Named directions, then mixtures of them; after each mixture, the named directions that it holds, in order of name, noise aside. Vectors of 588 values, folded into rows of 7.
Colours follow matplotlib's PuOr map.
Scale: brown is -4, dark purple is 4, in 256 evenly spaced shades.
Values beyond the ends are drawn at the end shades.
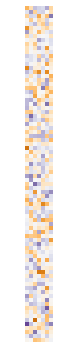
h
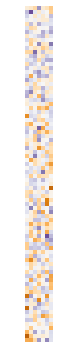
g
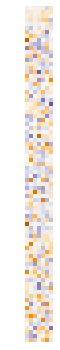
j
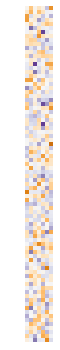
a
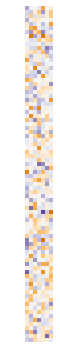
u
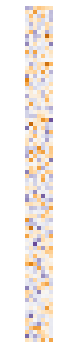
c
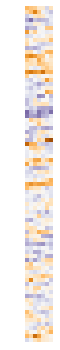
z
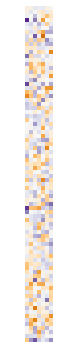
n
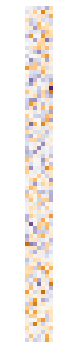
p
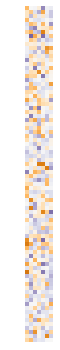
u.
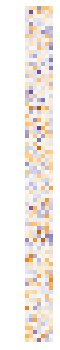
g, u.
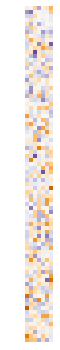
g.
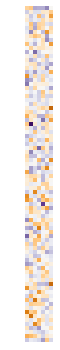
c, p.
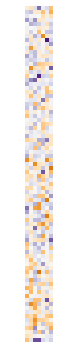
g, n, p.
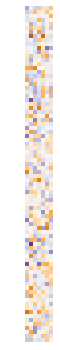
p, u.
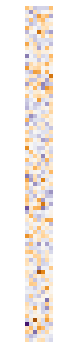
h, n.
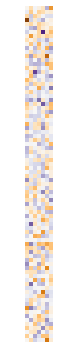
a, n, p.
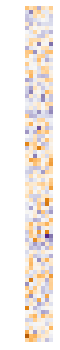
g, z.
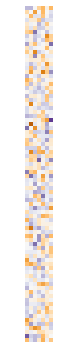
c.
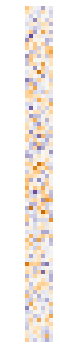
j, n, u.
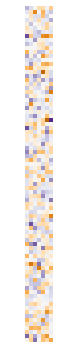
c, p.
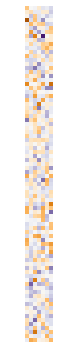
n, u.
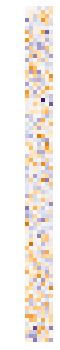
j, n.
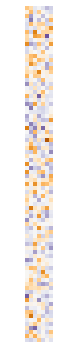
c, g, z.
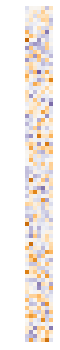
j.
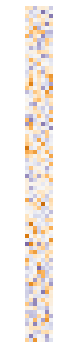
h, p.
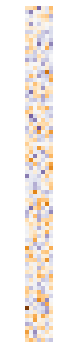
g, h, j.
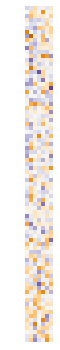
h, j, p.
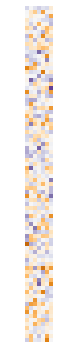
p.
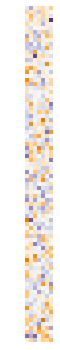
c, j.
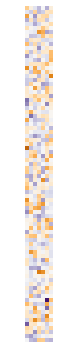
h, n.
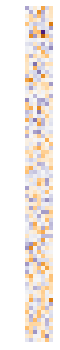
a, u.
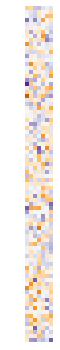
c, n.
